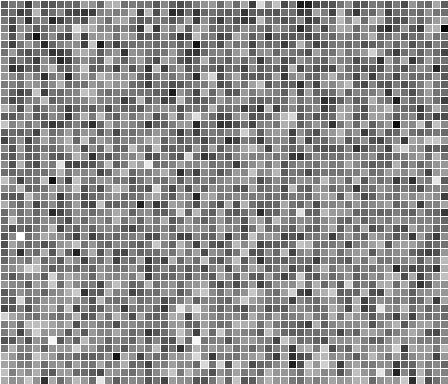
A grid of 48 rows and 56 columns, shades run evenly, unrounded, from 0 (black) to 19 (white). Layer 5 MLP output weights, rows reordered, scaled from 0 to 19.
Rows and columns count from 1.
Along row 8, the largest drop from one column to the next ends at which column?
52
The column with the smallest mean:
29
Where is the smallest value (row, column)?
4, 56
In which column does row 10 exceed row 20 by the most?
27
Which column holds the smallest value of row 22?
23
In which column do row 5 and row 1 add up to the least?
39
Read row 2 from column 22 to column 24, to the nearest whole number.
3 4 8
